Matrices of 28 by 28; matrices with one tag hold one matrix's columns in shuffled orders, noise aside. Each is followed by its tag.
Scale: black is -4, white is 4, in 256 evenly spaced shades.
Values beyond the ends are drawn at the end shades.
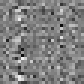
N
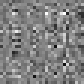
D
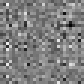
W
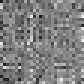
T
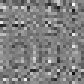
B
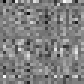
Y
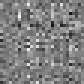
W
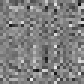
B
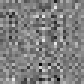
T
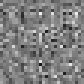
D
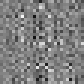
T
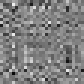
B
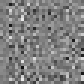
N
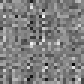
T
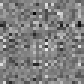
W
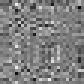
B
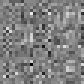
D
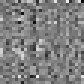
Y
